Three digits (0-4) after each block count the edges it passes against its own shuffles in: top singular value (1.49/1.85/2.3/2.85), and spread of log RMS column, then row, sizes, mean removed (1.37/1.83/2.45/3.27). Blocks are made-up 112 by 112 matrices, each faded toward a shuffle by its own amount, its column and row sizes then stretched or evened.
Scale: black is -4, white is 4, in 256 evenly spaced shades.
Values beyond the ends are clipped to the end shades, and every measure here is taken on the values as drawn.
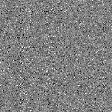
2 2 2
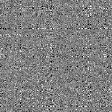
2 3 3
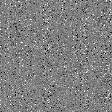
1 3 0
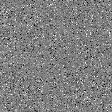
1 1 0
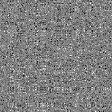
3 2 1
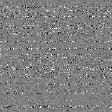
0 2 4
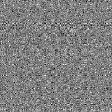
3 1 3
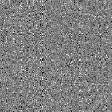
3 3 0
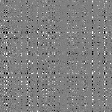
4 4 3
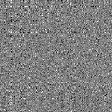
3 2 2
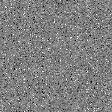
1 2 0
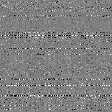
4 0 4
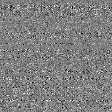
1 0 4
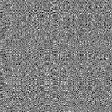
4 1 2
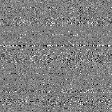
2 2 4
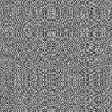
4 3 1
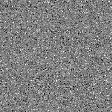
1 0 1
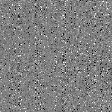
2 3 0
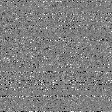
1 0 4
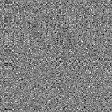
3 1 2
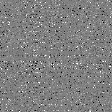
1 1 3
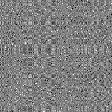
4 0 1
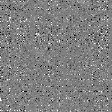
1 3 3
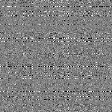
3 2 4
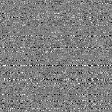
3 0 4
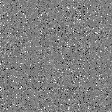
1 2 1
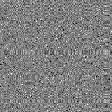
4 0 0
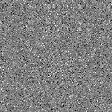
2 1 0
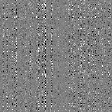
3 4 2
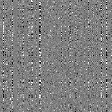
4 4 2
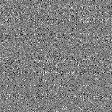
2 1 3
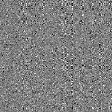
3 3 2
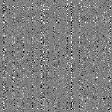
3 4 2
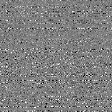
3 1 4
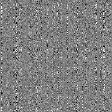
2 4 2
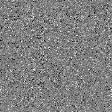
1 2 2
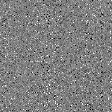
1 2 2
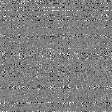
0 3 4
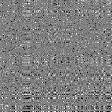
4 1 3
